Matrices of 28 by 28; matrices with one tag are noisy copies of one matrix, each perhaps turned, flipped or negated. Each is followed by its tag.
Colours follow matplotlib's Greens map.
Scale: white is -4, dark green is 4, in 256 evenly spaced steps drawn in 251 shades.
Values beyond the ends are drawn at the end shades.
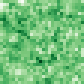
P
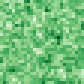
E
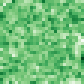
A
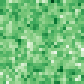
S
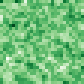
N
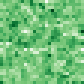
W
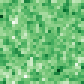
N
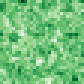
P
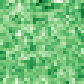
A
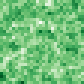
P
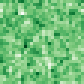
E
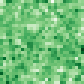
S
